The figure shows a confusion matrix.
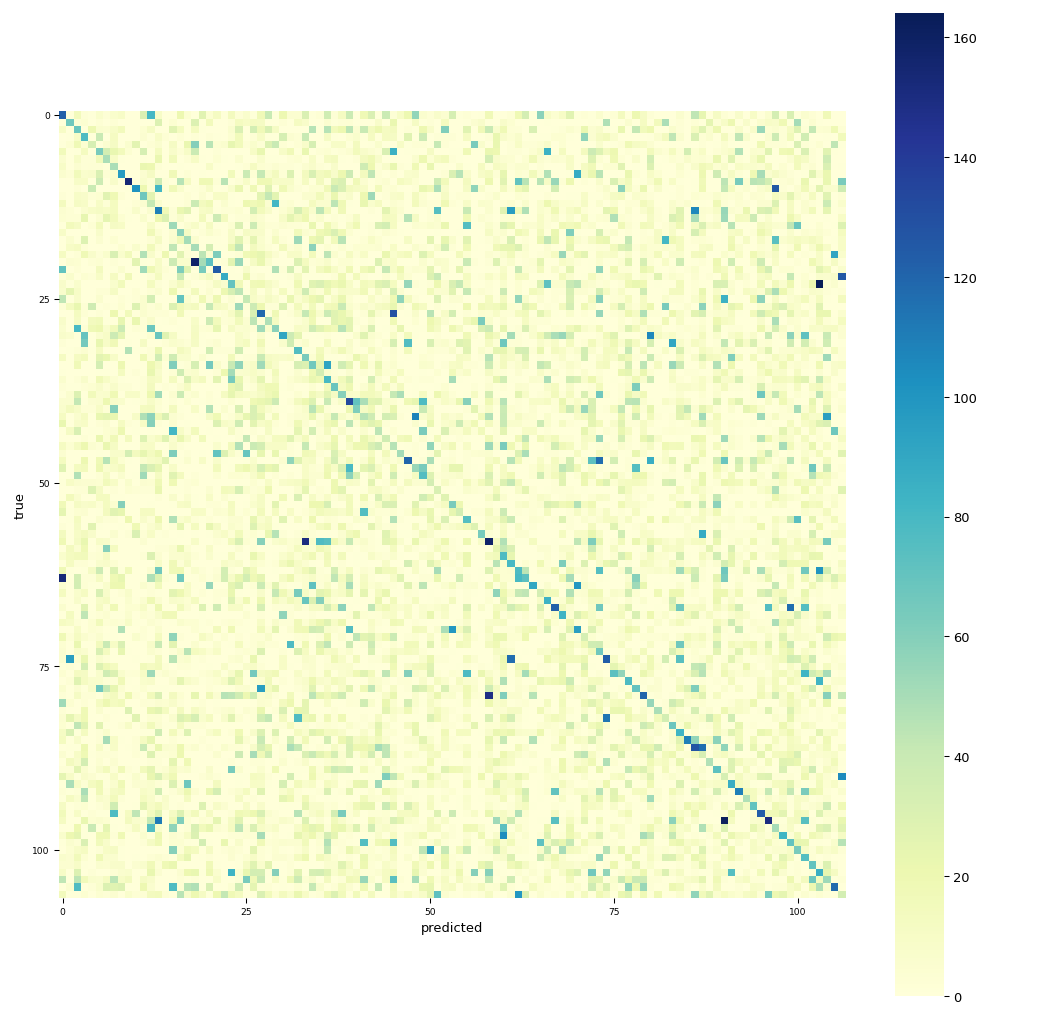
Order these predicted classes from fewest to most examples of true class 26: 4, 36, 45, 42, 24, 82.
42, 36, 45, 4, 24, 82
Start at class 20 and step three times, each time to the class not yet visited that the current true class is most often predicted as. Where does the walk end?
36
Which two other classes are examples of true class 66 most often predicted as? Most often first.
33, 35
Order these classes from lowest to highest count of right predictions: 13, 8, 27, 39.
8, 13, 27, 39
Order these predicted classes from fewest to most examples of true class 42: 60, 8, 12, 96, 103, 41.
96, 8, 41, 103, 60, 12
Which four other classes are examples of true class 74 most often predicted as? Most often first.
61, 1, 84, 15
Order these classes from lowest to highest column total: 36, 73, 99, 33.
33, 99, 73, 36
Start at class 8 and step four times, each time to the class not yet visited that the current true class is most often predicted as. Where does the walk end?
23
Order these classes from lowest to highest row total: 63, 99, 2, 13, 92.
99, 92, 2, 13, 63
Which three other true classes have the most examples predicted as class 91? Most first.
103, 33, 15
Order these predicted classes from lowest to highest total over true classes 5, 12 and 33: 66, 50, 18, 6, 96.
50, 96, 6, 18, 66
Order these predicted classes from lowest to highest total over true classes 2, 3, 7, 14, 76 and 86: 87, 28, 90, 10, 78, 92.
10, 78, 28, 92, 90, 87
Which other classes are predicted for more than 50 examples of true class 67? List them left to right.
38, 73, 84, 96, 99, 101
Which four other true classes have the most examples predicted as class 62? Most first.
106, 63, 9, 25
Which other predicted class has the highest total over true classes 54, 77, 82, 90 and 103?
74
